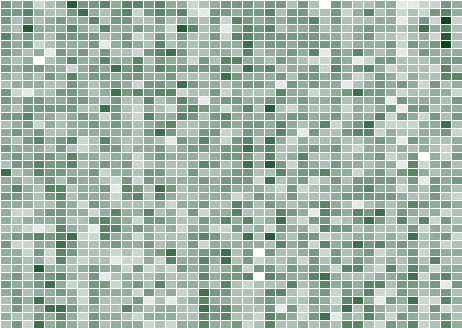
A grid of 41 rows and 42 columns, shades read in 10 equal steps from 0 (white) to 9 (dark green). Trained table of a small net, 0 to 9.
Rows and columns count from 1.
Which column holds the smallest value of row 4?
21
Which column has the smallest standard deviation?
20
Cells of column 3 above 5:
3
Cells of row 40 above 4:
13
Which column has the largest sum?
25
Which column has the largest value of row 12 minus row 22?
33
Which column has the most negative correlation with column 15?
38
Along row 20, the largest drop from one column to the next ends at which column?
39
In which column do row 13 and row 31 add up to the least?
19
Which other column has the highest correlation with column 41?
9
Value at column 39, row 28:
6
